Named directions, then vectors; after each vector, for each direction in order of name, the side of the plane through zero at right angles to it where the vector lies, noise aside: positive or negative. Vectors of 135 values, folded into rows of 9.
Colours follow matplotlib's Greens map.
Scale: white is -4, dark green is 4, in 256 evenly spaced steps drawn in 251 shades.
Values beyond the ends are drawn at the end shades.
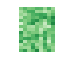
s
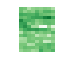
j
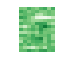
negative, negative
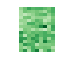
negative, positive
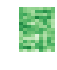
positive, negative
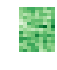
negative, positive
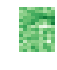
positive, positive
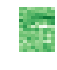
positive, positive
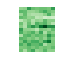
negative, negative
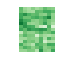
positive, negative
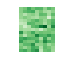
negative, positive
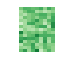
negative, positive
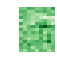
negative, negative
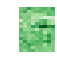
negative, negative
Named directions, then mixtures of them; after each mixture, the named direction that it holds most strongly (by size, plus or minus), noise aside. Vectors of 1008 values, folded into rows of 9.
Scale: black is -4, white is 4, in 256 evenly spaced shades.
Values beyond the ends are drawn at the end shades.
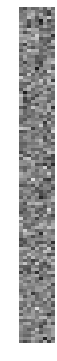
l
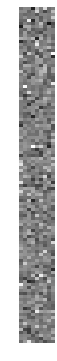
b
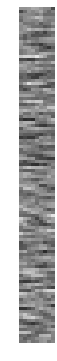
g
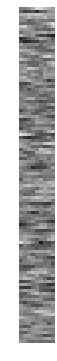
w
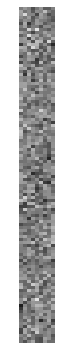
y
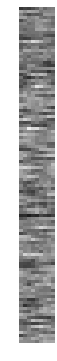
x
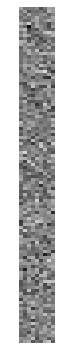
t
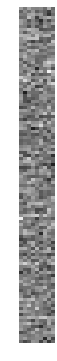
l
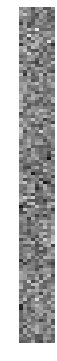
y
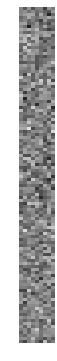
l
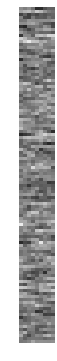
w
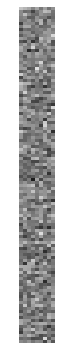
l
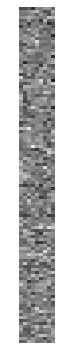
l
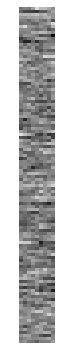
w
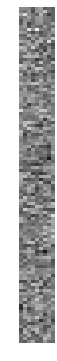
y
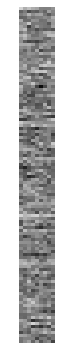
x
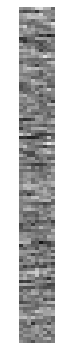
w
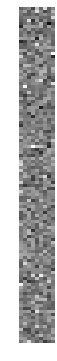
b
